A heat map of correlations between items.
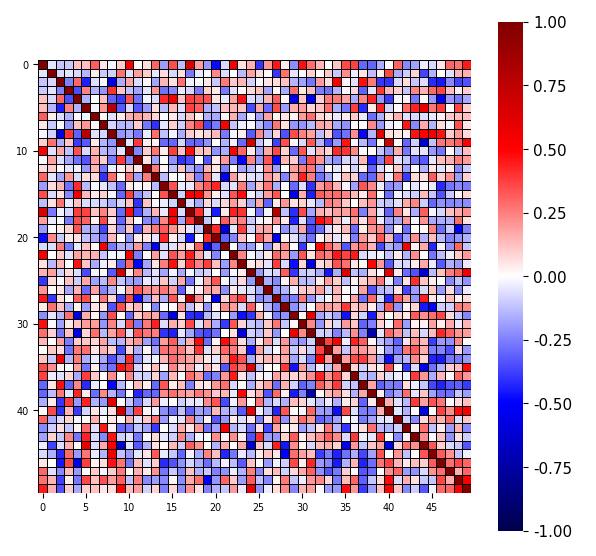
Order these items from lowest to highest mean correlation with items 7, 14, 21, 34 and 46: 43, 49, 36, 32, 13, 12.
13, 12, 49, 43, 36, 32
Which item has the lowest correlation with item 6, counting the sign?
38
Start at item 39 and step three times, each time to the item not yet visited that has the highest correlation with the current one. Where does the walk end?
44
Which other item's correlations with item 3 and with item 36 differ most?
32
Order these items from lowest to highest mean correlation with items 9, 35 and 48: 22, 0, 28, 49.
22, 0, 28, 49
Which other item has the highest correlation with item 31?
29
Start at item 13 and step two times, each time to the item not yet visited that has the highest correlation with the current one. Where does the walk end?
0
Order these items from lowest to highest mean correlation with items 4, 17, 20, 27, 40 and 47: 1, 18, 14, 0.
1, 14, 18, 0
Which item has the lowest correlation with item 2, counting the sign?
8
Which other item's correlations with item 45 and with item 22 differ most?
34
